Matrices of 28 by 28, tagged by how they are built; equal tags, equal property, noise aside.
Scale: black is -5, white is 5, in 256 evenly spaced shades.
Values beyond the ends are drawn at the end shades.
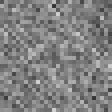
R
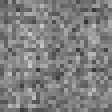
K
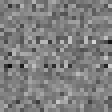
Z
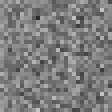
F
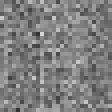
K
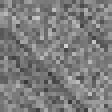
R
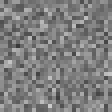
K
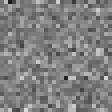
Z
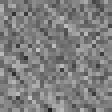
R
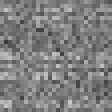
K
